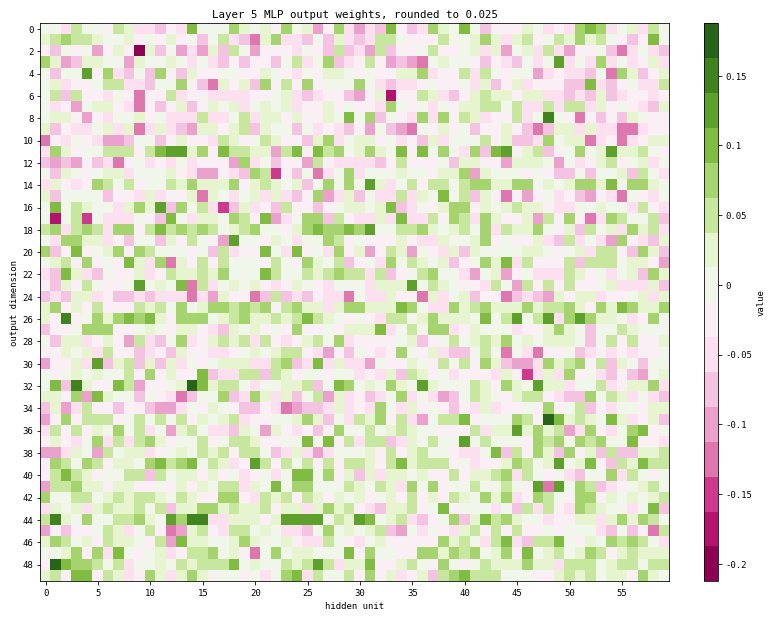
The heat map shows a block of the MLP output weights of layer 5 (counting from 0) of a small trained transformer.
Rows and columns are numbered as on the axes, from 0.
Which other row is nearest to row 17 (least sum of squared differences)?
28
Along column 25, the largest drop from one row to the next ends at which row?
45
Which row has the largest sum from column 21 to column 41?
18
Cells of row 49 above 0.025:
20
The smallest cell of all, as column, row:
9, 2
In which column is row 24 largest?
22
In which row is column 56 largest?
37
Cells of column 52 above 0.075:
3
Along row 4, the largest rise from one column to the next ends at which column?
55
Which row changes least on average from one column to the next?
27
